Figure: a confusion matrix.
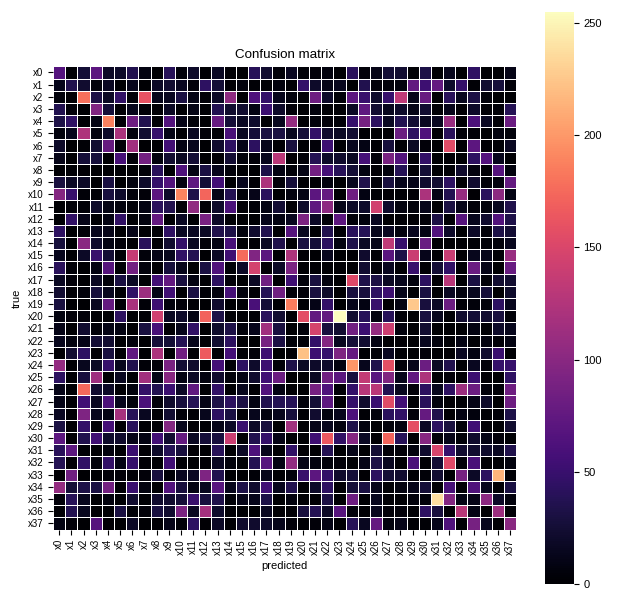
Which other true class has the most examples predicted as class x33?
x36
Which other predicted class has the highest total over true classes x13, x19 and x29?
x6
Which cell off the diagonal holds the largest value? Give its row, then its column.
x20, x23
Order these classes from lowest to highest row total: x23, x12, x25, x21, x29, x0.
x0, x12, x29, x21, x23, x25
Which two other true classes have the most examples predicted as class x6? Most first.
x15, x19
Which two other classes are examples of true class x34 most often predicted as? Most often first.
x0, x4
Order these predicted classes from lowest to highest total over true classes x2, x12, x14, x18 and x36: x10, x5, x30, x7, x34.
x34, x5, x10, x30, x7
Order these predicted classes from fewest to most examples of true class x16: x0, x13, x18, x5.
x5, x18, x0, x13
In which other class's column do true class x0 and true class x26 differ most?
x2
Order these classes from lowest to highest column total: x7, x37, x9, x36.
x7, x36, x37, x9
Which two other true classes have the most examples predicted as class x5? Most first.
x28, x7
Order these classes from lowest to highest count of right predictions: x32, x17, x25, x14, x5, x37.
x14, x17, x37, x5, x25, x32
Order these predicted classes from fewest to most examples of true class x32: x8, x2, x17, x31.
x8, x31, x2, x17
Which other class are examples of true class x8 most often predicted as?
x21
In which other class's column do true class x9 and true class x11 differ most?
x26
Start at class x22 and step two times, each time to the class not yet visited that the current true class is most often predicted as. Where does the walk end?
x24
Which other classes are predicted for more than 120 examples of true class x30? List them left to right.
x14, x22, x27
